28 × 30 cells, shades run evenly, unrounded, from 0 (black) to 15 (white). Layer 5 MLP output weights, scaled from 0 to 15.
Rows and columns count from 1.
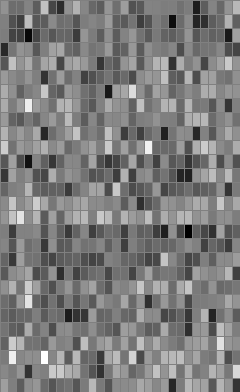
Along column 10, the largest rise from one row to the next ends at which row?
26
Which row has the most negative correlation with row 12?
8
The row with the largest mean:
16
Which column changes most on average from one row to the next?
4
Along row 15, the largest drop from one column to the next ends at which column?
18
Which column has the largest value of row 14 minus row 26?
13
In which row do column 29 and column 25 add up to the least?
3
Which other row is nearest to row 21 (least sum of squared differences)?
28
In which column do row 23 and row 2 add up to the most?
29
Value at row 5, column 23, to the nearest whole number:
10
